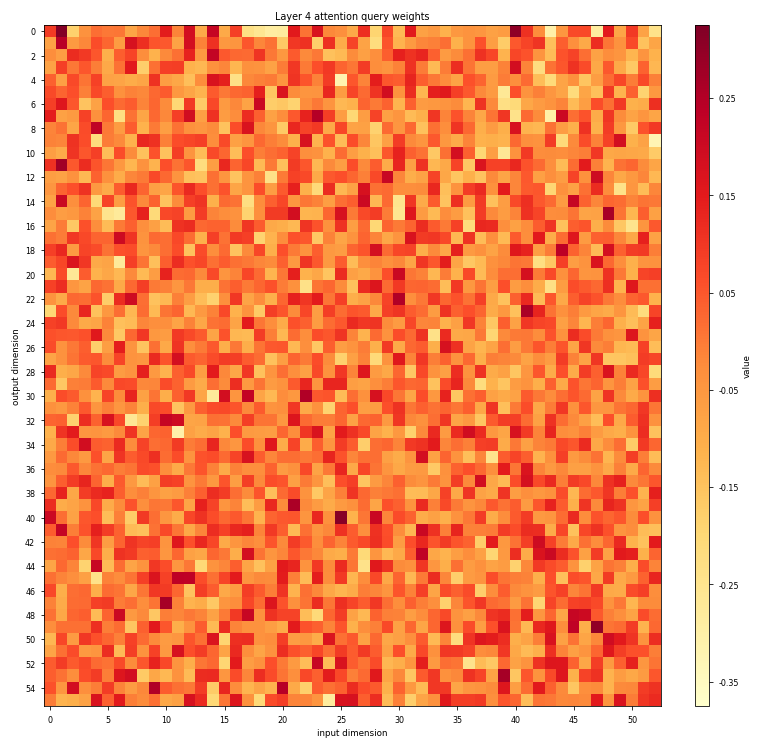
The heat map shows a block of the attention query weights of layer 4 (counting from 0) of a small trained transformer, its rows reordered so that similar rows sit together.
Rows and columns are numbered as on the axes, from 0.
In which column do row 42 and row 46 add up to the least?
37
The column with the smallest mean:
38
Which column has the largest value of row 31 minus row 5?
51
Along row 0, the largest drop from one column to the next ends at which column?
2
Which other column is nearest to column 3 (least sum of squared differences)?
46
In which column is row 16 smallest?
50
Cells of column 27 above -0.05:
40
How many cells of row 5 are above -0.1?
45
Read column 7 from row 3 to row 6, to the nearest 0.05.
0.15 -0.1 0 0.05
